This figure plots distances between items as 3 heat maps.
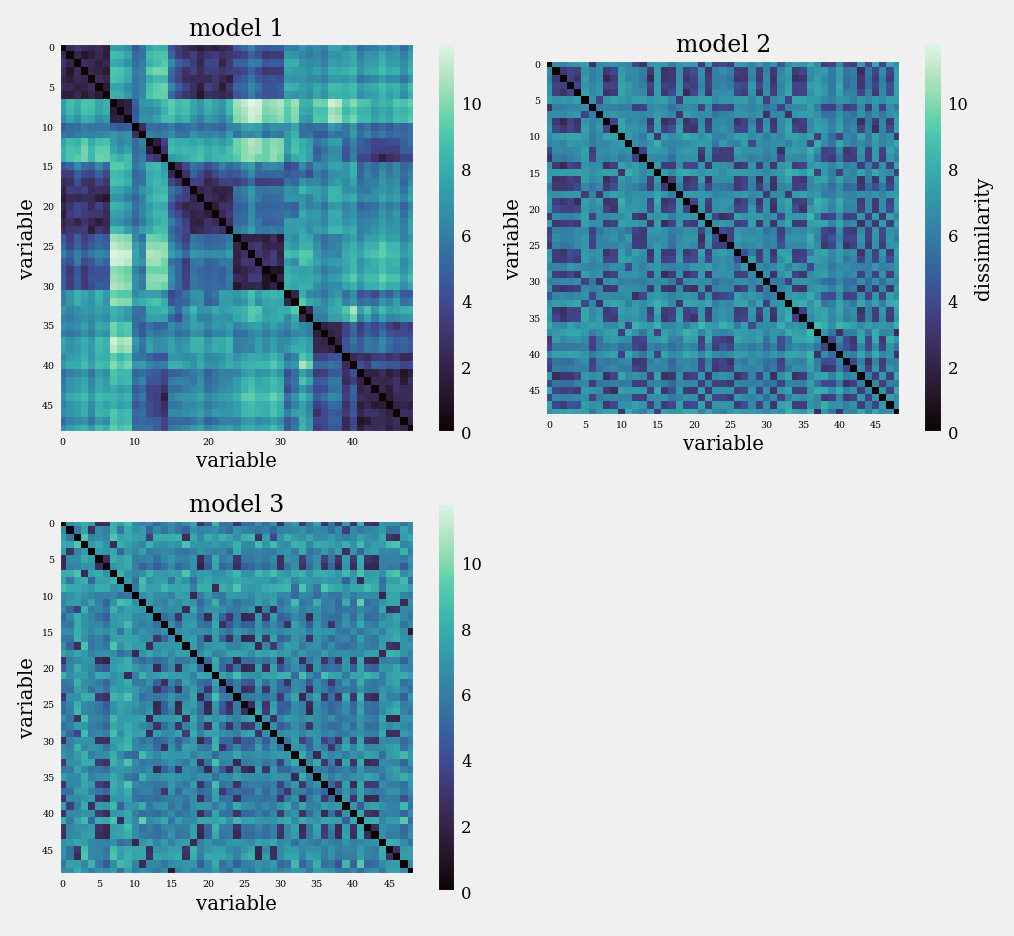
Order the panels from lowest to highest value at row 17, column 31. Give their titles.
model 2, model 1, model 3
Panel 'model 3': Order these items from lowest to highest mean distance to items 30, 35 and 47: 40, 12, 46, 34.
40, 34, 12, 46
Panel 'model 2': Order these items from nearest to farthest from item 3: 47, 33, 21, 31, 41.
31, 47, 41, 21, 33
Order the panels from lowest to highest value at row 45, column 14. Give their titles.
model 1, model 2, model 3
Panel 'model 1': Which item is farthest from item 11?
32
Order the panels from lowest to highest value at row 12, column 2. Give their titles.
model 3, model 2, model 1
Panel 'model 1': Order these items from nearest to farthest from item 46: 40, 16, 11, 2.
40, 11, 16, 2
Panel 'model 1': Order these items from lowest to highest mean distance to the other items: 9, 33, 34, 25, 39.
39, 25, 34, 33, 9
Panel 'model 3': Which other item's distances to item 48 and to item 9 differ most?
15
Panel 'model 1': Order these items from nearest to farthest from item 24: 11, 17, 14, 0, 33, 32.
17, 0, 11, 32, 33, 14
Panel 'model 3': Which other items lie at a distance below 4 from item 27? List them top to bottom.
2, 12, 17, 29, 45, 46
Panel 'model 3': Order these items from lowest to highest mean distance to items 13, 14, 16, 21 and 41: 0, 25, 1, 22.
25, 22, 1, 0
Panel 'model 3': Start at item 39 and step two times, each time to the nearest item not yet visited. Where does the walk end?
1
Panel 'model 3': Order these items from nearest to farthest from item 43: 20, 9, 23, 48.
20, 23, 48, 9
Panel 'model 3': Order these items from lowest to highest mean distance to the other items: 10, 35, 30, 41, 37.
30, 37, 10, 35, 41
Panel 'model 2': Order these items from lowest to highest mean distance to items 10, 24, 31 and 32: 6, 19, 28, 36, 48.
6, 48, 19, 28, 36
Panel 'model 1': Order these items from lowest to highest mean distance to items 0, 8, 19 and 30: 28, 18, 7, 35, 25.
18, 28, 25, 7, 35
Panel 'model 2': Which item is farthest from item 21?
36
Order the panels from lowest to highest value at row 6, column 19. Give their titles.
model 1, model 3, model 2
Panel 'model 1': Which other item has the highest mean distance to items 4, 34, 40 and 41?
7
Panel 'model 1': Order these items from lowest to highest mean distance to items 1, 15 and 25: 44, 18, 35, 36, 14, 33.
18, 36, 35, 33, 44, 14
